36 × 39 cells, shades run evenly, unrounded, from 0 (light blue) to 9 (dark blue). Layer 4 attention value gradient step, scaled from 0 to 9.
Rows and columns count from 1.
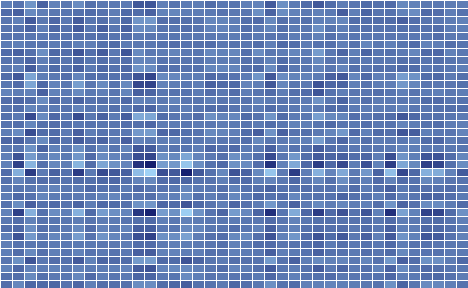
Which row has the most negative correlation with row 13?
12
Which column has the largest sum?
13
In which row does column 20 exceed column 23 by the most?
22
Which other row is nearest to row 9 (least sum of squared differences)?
3
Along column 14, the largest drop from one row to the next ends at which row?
27
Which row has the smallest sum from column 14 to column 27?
7
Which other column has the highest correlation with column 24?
35
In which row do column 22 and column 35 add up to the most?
17
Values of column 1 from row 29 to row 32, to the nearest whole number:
5 4 4 4
